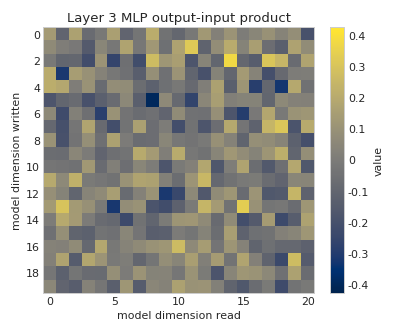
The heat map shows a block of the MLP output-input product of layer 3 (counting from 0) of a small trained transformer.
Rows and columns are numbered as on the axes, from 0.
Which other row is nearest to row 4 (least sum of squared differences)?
17
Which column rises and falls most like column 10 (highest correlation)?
9
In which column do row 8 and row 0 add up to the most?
5
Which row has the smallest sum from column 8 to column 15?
6
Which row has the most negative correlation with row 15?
3
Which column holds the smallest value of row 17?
18
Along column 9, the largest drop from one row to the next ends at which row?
12
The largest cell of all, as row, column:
2, 14
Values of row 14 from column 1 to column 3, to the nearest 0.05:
0.2 0.15 0
